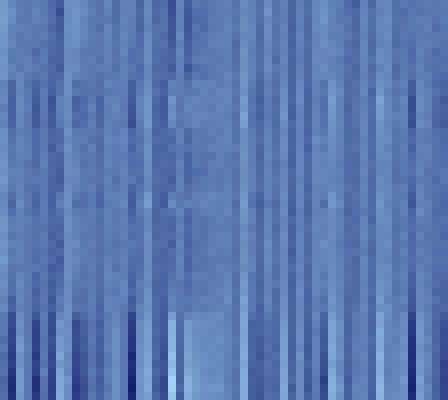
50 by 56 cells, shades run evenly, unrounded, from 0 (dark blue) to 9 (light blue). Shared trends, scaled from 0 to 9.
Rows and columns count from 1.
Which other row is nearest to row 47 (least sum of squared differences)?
45
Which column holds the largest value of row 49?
22
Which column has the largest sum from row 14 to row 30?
31
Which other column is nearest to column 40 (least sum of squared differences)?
46
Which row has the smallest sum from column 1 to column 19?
49
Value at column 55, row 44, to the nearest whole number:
4
